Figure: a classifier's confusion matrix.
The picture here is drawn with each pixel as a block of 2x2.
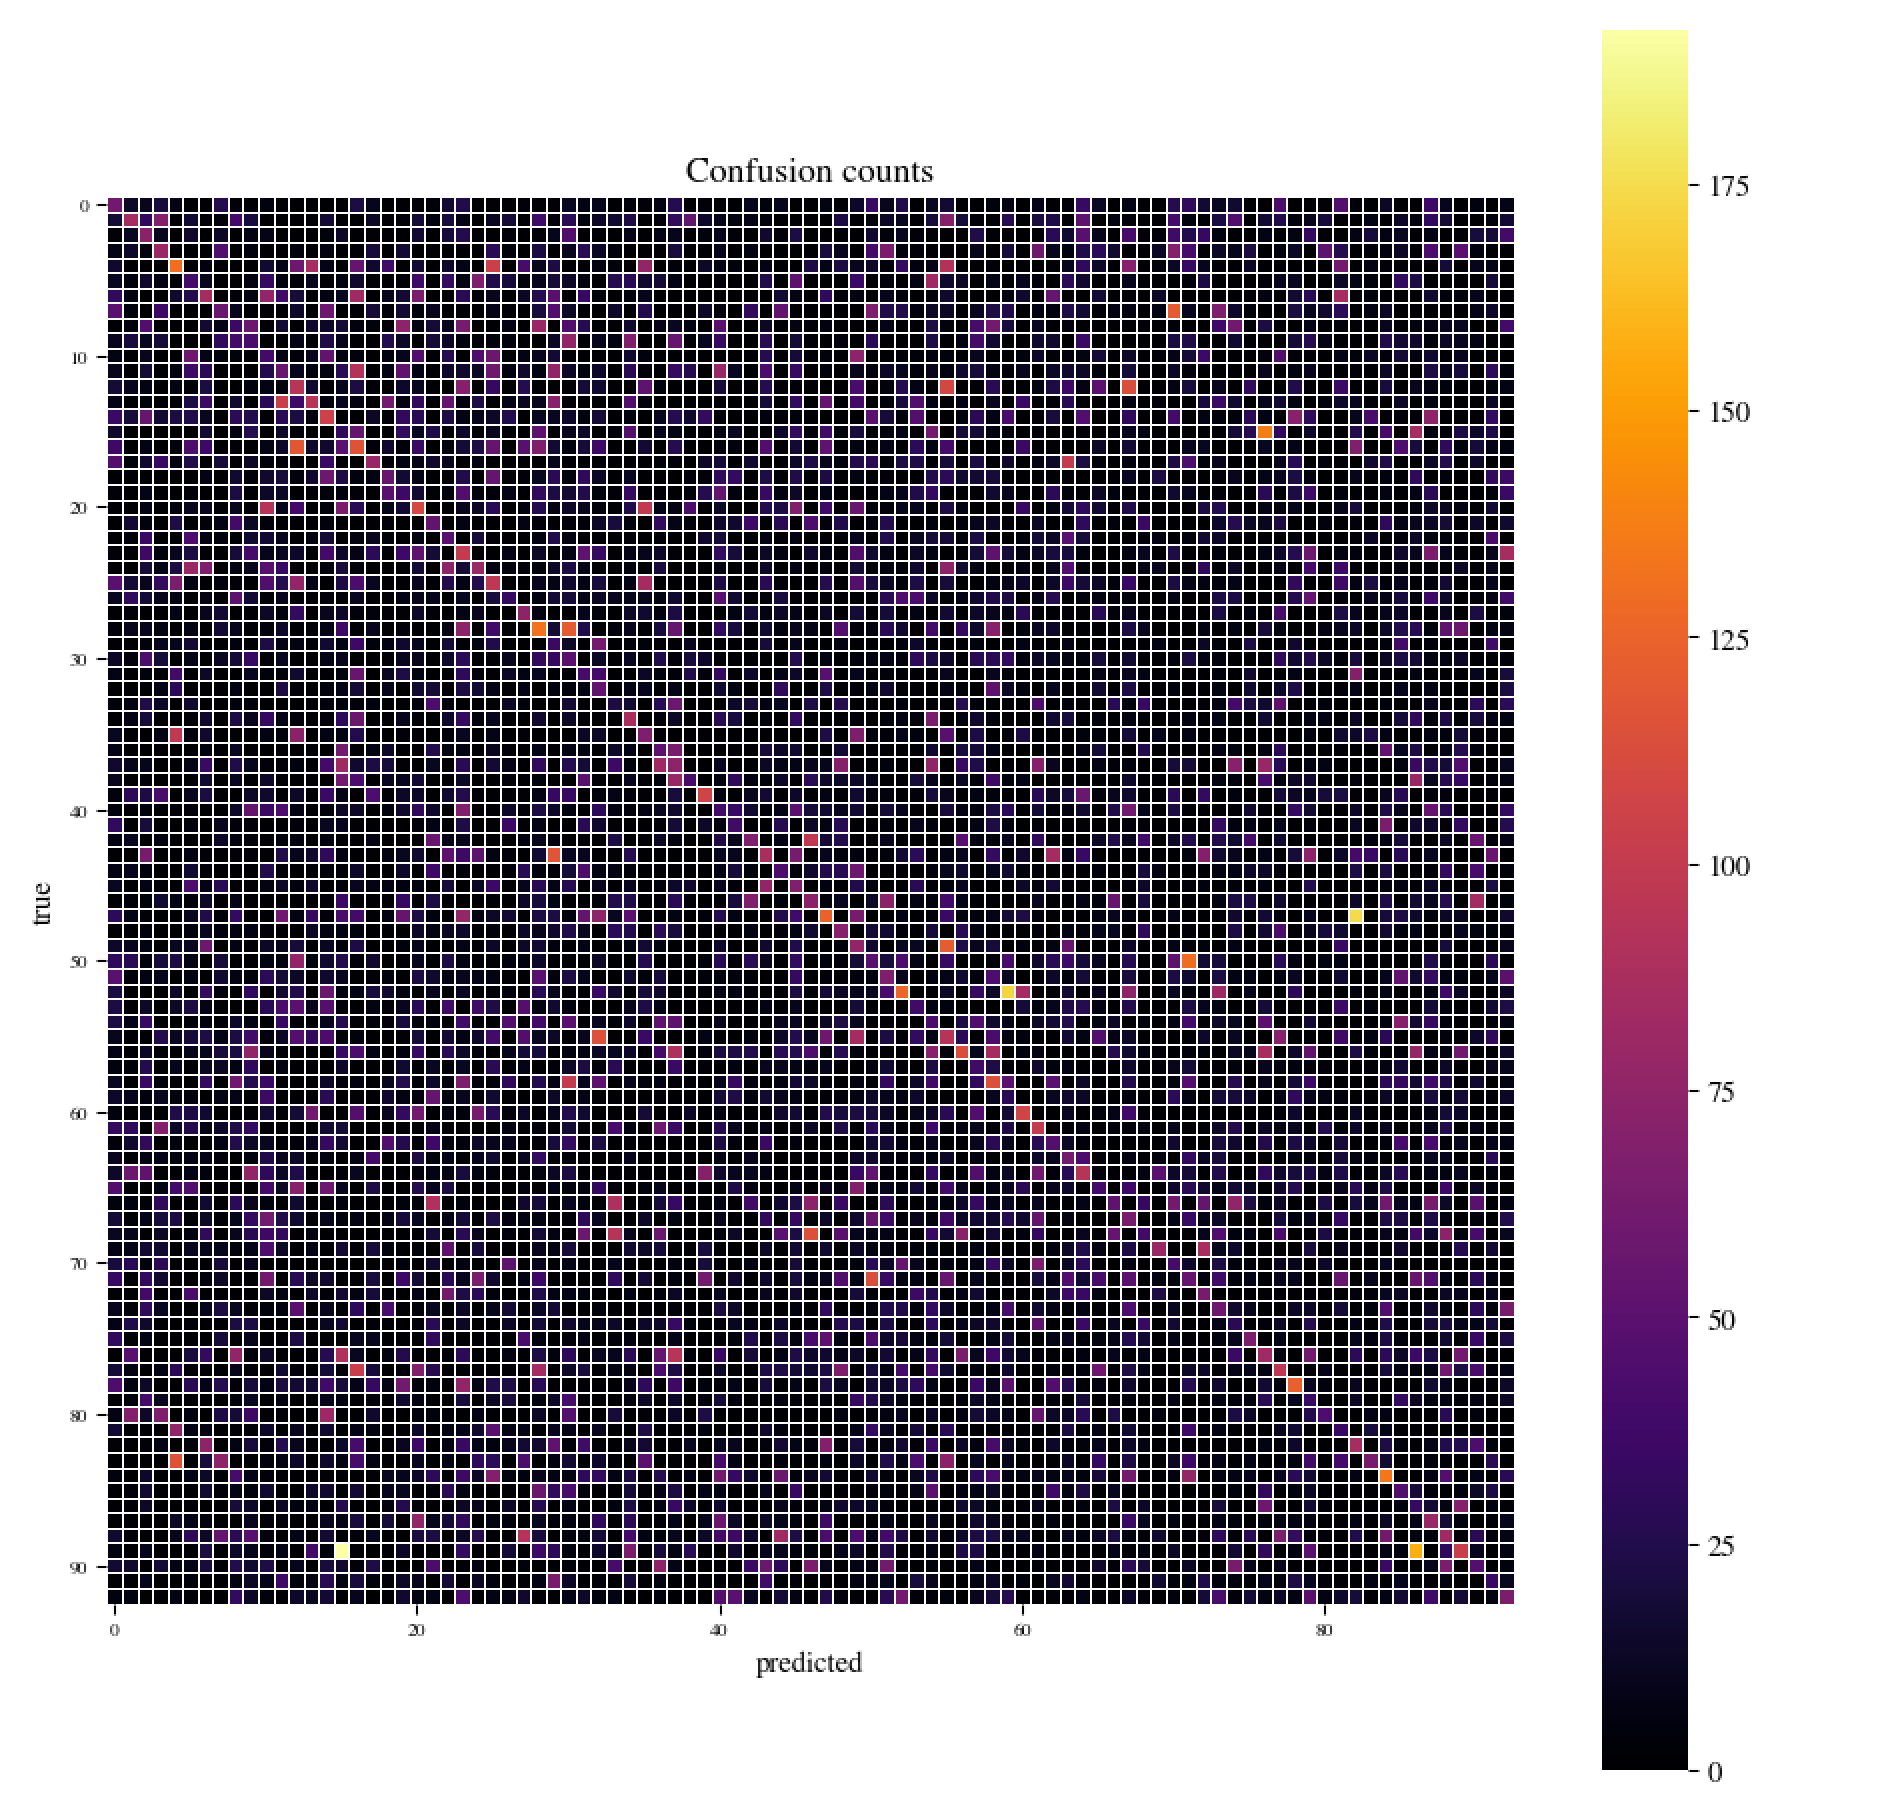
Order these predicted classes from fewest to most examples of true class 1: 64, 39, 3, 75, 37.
75, 39, 37, 64, 3
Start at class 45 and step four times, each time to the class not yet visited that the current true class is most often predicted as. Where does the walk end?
58
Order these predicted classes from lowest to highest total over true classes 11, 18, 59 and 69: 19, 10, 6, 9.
9, 6, 19, 10
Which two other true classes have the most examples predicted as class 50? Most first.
71, 7
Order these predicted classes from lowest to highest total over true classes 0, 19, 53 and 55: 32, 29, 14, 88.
88, 29, 14, 32
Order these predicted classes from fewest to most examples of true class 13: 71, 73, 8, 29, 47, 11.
71, 8, 73, 47, 29, 11
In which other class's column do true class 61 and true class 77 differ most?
16
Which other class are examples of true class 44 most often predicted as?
49
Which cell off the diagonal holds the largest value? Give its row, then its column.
89, 15
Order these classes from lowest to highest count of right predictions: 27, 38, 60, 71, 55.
38, 71, 27, 55, 60
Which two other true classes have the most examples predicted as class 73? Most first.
52, 7
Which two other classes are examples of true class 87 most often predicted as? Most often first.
20, 40
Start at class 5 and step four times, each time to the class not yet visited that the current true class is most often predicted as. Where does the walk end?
30
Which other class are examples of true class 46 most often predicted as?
90
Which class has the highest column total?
23
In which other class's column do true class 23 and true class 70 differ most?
92
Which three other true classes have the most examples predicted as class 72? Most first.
69, 43, 66
